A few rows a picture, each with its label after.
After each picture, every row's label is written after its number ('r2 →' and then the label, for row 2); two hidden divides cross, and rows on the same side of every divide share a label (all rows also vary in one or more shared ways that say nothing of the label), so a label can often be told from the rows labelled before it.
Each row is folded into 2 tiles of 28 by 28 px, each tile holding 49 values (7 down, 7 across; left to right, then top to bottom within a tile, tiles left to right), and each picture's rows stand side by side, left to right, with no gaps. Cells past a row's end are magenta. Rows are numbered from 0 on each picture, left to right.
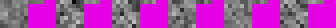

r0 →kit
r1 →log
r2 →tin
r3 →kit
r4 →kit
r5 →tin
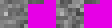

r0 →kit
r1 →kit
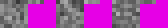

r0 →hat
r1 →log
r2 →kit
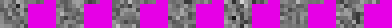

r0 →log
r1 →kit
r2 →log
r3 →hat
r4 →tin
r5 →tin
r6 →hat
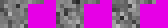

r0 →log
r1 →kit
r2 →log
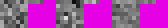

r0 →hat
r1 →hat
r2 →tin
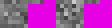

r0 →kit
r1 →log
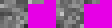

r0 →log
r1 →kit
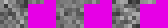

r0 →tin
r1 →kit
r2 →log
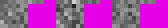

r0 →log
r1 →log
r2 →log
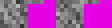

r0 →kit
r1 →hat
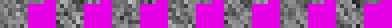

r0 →kit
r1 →tin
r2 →tin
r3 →log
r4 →tin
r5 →tin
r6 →kit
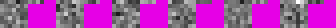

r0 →hat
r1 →log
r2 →log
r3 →kit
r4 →hat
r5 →tin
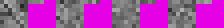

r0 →tin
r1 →hat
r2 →kit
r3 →log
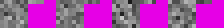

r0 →log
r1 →hat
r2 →kit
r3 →kit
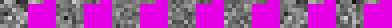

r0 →log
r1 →tin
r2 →kit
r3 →hat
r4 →hat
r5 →log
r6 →hat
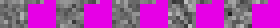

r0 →tin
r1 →tin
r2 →tin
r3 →hat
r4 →log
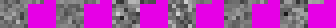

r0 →hat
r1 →tin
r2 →kit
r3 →log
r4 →hat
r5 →log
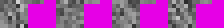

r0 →log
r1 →log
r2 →tin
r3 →kit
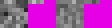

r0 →log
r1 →tin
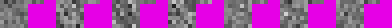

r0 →hat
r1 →kit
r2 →log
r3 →tin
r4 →kit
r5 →kit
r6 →kit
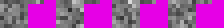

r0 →hat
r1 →kit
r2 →tin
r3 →tin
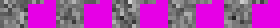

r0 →tin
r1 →tin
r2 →log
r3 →tin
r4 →tin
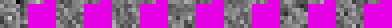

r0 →hat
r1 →hat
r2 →log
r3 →tin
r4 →hat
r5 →log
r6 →kit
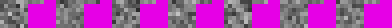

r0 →log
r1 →hat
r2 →log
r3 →hat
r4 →tin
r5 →tin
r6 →log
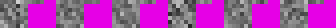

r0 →log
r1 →kit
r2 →log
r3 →tin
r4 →log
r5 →kit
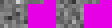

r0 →tin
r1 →hat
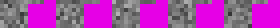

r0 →hat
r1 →hat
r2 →kit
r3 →tin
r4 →log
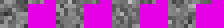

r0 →log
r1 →kit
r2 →tin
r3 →hat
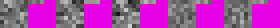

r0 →tin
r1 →log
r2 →log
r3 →hat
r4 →hat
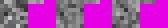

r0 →log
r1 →log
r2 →kit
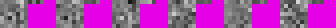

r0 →tin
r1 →tin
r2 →hat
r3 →kit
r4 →kit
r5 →hat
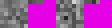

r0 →kit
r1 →tin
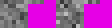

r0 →hat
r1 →hat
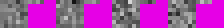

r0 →hat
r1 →hat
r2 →log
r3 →tin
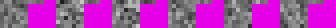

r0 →log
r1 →kit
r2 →kit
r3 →hat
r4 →log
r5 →kit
